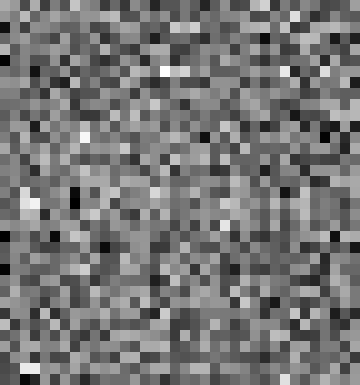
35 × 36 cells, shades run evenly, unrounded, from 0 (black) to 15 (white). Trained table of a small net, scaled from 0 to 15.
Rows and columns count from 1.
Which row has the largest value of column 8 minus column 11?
1
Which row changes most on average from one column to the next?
12
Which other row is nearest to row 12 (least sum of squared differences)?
33
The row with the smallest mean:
23
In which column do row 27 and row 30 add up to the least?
19
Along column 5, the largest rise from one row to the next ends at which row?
29
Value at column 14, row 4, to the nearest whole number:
8
